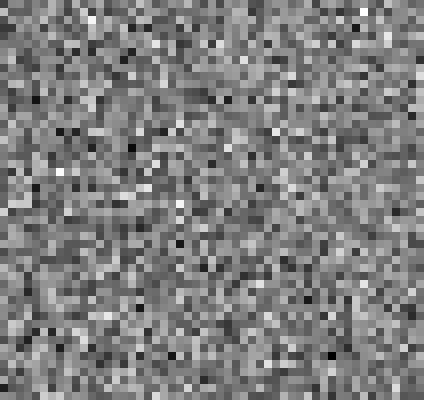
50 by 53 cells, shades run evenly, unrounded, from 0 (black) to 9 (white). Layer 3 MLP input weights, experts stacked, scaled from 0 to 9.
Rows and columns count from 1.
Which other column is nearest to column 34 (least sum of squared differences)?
27
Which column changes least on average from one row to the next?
30
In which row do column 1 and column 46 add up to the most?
2
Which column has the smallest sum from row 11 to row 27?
5
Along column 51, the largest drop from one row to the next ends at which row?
45
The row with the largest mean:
3
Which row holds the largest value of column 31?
8
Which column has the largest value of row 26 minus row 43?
4
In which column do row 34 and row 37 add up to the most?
23
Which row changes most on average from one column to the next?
42
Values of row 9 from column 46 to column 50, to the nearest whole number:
7 4 2 6 6
